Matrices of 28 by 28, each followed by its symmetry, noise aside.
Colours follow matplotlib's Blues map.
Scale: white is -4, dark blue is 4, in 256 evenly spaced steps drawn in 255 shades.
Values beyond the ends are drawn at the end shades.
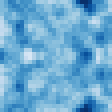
mirrored top to bottom.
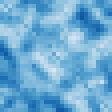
symmetric across the other diagonal.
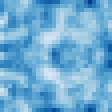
mirrored top to bottom.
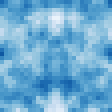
mirrored left to right.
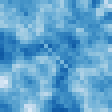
symmetric across the other diagonal.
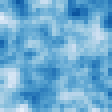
antisymmetric.
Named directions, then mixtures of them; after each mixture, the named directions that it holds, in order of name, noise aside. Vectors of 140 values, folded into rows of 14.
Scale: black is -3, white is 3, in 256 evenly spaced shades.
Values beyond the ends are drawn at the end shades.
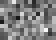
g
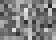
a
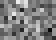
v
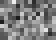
g.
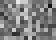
a, v.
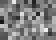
g.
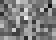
a, v.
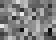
g, v.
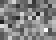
g.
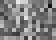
a, v.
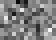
v.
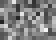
g.
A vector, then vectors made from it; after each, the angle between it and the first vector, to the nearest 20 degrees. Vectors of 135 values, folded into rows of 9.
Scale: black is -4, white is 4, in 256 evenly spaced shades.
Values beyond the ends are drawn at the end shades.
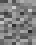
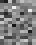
20 degrees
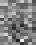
80 degrees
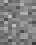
120 degrees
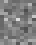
100 degrees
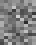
60 degrees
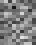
140 degrees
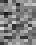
40 degrees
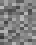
100 degrees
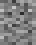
40 degrees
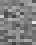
60 degrees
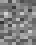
160 degrees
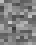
100 degrees
